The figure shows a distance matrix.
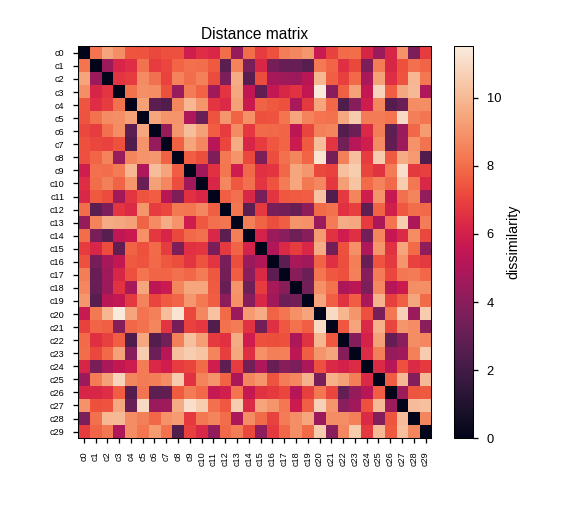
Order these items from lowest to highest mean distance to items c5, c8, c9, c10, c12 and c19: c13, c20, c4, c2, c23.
c2, c13, c4, c20, c23
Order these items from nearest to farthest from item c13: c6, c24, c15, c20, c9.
c20, c9, c24, c15, c6
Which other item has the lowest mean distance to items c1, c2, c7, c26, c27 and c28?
c4
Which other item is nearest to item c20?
c25
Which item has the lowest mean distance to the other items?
c24
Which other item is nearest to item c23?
c6
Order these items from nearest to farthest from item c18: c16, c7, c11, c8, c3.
c16, c7, c3, c11, c8
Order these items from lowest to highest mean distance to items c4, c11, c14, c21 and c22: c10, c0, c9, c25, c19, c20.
c19, c0, c10, c9, c25, c20
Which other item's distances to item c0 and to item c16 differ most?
c17
